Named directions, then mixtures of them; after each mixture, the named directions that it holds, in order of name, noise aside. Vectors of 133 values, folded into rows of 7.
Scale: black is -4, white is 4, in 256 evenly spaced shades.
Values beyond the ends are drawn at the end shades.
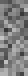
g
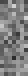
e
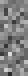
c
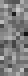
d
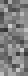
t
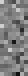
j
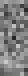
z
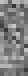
e, z.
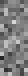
c, d, z.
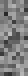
c, e, z.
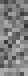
e, g.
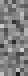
j, t.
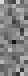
j.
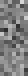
d, t, z.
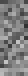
e, g.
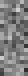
d, z.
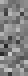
c.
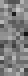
d.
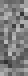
c, z.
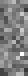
g, j, z.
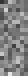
c, j, t.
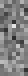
t, z.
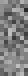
d, z.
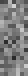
e.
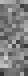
e, g, z.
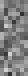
c, g.
